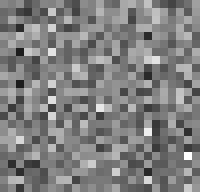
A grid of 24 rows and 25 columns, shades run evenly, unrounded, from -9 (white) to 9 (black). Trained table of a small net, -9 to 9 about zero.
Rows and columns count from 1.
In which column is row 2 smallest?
7
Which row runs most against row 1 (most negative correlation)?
12
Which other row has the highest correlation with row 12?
5
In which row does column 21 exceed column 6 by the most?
14
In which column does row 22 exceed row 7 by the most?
19
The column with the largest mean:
3
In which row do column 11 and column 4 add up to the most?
2
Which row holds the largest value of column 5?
21
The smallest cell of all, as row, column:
20, 24
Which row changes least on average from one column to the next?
1
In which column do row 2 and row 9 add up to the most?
4
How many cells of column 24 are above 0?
12
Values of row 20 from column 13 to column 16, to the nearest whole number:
-1 -2 -4 3
